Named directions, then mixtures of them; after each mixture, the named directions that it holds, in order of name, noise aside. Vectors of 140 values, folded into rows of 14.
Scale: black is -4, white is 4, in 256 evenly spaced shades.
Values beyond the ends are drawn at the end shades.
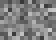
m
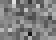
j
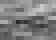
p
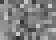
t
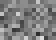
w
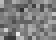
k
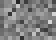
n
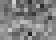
j, p.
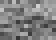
j, p.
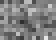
m, p, t.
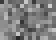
t.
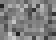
k, t, w.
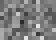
t, w.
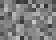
j, m, n.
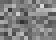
m, p, w.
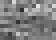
j, k, p.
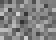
m, t, w.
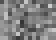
t.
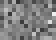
n, t.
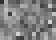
n, t.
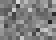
n.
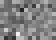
k.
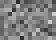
n.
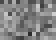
j, n, t.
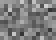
m.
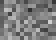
n, p.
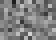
j, t.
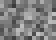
j, k, w.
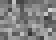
j, m.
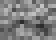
j, n, p.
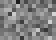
n.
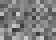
w.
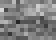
j, p.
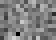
k, t.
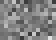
j, n.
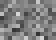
w.
